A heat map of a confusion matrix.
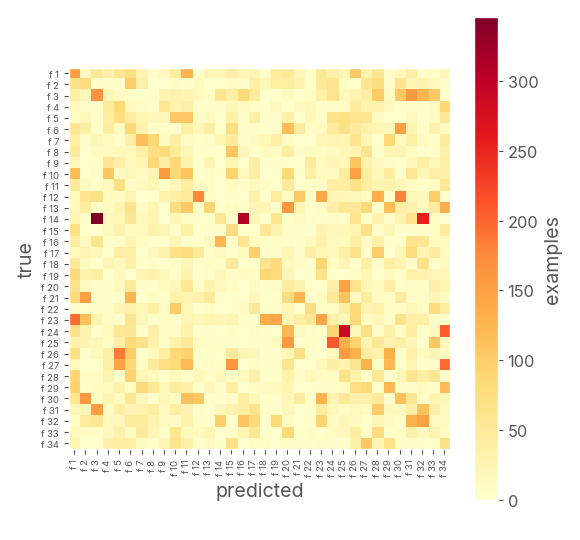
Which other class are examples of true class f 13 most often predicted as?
f 20
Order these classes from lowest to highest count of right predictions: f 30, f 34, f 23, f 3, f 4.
f 4, f 34, f 30, f 23, f 3
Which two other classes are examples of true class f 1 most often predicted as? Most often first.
f 11, f 26
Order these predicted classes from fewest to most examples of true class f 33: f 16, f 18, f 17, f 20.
f 18, f 16, f 17, f 20
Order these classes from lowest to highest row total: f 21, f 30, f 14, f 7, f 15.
f 15, f 7, f 21, f 30, f 14
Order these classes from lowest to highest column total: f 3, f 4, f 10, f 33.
f 4, f 33, f 3, f 10
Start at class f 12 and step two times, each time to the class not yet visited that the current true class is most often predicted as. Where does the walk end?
f 2
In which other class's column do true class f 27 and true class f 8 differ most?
f 34
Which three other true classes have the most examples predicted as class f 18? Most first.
f 23, f 19, f 15
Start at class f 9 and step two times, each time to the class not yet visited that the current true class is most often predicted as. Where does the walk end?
f 5
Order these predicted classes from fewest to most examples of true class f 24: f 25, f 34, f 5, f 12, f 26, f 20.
f 12, f 26, f 5, f 20, f 34, f 25
